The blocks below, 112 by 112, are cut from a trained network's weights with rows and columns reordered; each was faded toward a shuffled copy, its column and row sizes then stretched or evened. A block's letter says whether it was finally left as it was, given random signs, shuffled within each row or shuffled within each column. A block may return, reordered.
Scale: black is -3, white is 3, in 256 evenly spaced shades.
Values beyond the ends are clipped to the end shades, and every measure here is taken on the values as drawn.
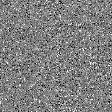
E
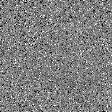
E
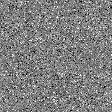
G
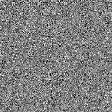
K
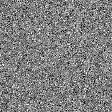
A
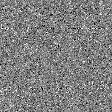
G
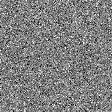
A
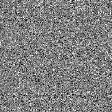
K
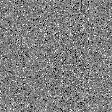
A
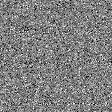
G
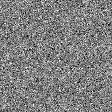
G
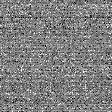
K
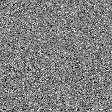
G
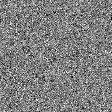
A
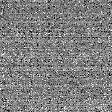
K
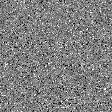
G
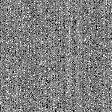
A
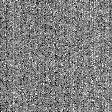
A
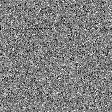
G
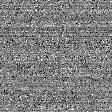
G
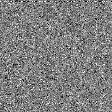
E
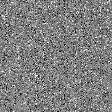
A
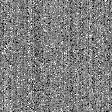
A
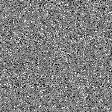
G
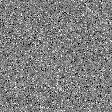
G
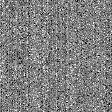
A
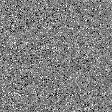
E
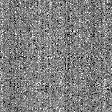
K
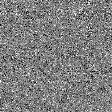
E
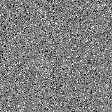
A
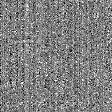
K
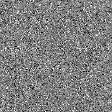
E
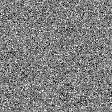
G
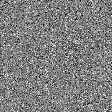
A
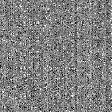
K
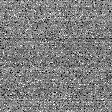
G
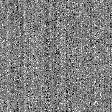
A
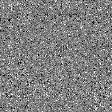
E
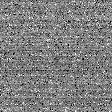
G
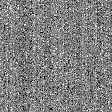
A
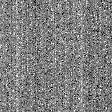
A
